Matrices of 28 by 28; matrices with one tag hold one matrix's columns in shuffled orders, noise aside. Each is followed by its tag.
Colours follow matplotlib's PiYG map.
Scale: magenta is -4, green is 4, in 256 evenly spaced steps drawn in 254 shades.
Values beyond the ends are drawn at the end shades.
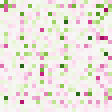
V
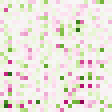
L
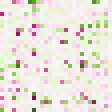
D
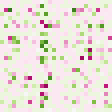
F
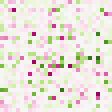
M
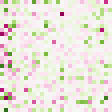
D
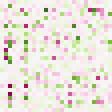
F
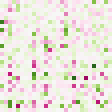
L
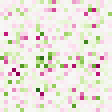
M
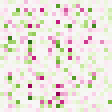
F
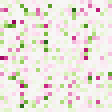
F
